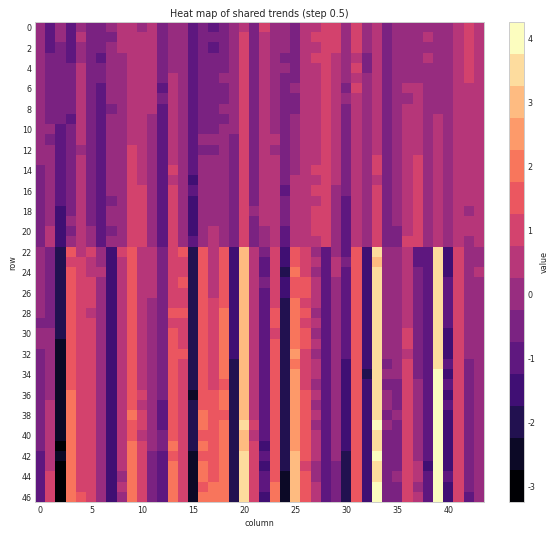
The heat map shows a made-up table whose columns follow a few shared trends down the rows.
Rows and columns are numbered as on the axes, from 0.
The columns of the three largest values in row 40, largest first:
39, 33, 20
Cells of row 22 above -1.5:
37
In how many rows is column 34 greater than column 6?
17
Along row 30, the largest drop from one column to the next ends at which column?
40
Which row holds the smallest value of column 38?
43
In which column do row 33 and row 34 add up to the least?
2
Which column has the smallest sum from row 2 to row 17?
15
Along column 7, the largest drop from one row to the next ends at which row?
22
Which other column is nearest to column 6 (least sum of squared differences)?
34
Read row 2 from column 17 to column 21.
-1 -0.5 0 1 -0.5
